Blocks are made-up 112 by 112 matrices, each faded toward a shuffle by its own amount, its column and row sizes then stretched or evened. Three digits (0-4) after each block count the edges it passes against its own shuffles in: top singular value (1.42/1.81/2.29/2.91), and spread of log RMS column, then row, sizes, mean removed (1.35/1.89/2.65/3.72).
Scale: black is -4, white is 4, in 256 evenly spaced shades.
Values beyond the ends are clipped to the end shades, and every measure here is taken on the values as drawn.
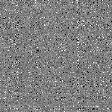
0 2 3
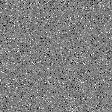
0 0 2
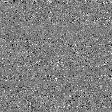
0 0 3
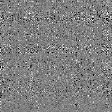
1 3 3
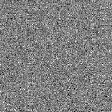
2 1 1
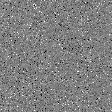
0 1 0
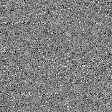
1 0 2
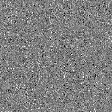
2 1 1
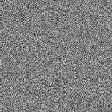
3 1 1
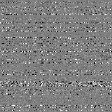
1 2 4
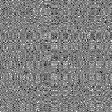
4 0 2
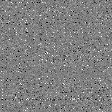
0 1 2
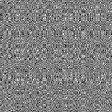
4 1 2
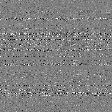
1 1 4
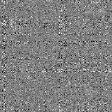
2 3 3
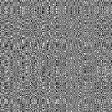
4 4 0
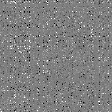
2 3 2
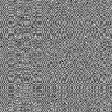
4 1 2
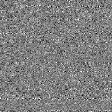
2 0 3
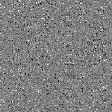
2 1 1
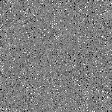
0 2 1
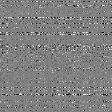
3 2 4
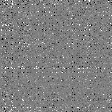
0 2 3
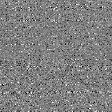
2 1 3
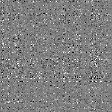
1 3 3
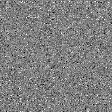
1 0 2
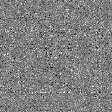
2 1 1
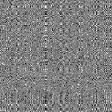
4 3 2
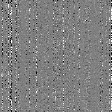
3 4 0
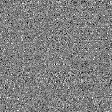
2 1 2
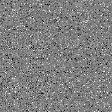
2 1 2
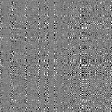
4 4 3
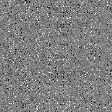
2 2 1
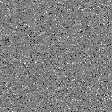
2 0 1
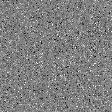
0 1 0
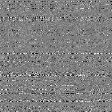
3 1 4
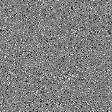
0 1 2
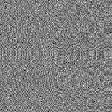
4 1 0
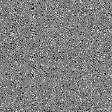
1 2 1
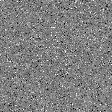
0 0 1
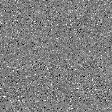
0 1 2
